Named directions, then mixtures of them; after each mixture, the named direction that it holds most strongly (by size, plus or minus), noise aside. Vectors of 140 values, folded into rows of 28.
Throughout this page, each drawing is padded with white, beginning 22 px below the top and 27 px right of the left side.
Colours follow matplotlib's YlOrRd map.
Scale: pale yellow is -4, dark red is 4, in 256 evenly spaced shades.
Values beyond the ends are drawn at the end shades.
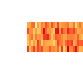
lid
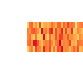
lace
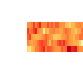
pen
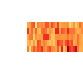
lid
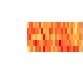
lace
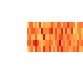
lace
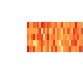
lace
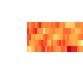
pen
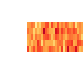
lid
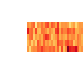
lid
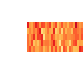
lace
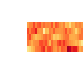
pen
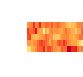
pen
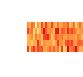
lid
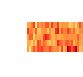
lid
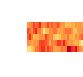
pen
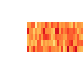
lid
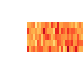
lid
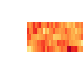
pen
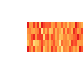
lace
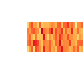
lace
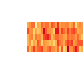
lid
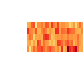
lid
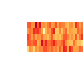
lid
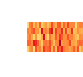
lace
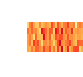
lace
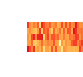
lace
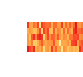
lace
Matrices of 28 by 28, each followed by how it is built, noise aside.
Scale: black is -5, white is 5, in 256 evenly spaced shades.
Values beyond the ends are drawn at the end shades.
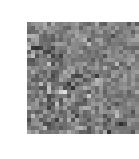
lower triangular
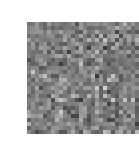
low rank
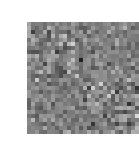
block diagonal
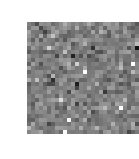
sparse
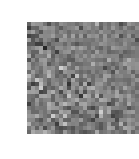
lower triangular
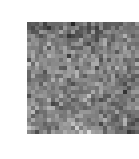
smooth
